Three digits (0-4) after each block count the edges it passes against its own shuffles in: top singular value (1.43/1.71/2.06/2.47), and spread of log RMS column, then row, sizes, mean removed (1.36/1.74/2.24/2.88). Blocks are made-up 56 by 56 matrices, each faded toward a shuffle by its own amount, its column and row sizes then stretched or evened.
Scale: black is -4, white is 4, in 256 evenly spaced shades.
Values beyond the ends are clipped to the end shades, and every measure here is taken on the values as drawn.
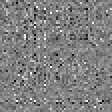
2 2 1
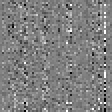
2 4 1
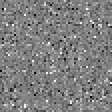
0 0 1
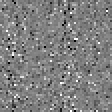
0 2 0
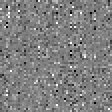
0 2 1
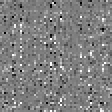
0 3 1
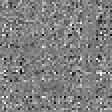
0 3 3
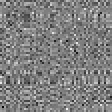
4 2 2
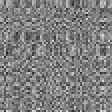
4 3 1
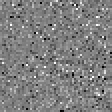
1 1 1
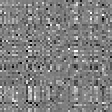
4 3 1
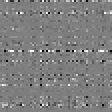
3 2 4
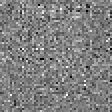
2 1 1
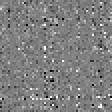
1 3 2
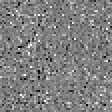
1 1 1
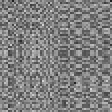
4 2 0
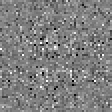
1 2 2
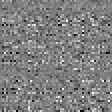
2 2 4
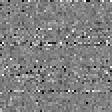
1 0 3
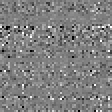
0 2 4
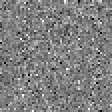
0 2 0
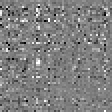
2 3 3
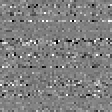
1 0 4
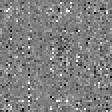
0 3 2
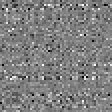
3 1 3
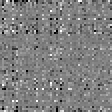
2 3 4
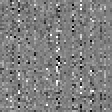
1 4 0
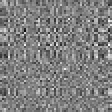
4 3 3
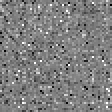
1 1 1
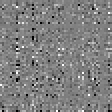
2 3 3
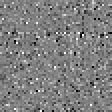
1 0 2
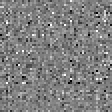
1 1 2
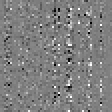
1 4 1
